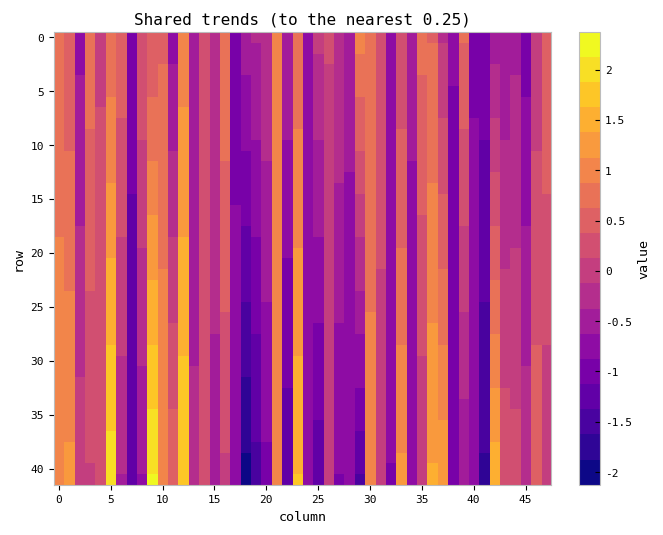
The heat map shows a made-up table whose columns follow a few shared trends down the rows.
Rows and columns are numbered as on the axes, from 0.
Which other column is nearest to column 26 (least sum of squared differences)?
31
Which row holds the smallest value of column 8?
41
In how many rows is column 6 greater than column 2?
30
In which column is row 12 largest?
12
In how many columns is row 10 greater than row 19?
14
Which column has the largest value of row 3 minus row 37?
29
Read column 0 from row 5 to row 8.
0.75 0.75 0.75 0.75
